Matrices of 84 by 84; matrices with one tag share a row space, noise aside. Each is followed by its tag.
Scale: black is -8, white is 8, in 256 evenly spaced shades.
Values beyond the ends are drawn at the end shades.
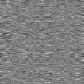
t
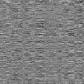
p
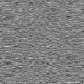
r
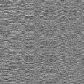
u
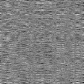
t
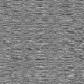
p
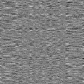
r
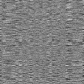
r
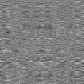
t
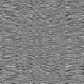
r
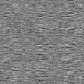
p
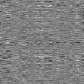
t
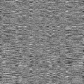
r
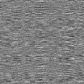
p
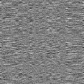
r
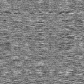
p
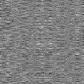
t
